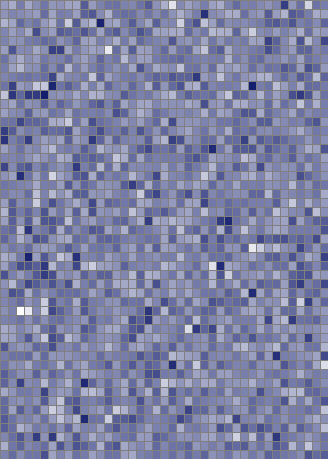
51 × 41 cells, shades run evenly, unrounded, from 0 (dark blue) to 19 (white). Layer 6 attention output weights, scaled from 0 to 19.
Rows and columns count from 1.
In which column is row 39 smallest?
7
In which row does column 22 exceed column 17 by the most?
1
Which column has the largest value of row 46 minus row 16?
15
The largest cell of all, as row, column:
35, 3
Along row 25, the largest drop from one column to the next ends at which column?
19
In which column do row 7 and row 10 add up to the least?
32
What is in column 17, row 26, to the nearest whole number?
6
